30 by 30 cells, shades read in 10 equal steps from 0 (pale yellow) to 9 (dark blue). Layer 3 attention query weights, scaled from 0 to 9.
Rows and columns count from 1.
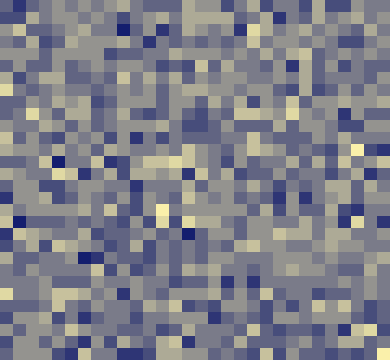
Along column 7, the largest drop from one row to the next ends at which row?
30
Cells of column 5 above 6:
6
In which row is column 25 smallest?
26
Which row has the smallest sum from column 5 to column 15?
18
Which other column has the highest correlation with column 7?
21
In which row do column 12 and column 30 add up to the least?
14
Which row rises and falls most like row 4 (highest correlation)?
10
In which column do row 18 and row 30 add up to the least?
13
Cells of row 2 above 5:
6
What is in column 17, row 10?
5
